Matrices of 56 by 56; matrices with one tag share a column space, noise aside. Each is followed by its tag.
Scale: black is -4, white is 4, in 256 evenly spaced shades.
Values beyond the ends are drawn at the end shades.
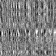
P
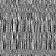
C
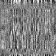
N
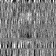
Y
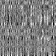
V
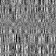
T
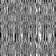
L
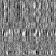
P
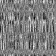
C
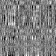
V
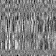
C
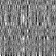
V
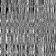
T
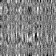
L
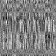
C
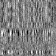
P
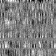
Y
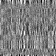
N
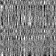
V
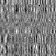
T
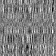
T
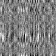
L
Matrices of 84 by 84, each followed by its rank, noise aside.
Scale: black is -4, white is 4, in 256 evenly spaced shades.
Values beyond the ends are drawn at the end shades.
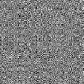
seven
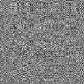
seven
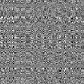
five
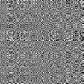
five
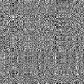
seven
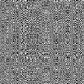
six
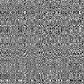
five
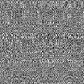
eight
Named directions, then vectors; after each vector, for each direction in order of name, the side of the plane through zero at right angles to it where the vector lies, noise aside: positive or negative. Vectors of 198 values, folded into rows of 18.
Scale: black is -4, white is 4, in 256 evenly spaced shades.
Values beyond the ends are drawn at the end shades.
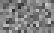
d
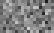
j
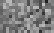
negative, positive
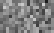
negative, positive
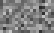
positive, positive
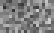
positive, negative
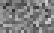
positive, negative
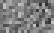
negative, positive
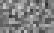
negative, positive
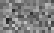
positive, positive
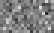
negative, negative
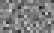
positive, positive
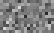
negative, negative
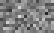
negative, negative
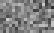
negative, positive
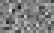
positive, positive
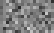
positive, positive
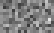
positive, negative
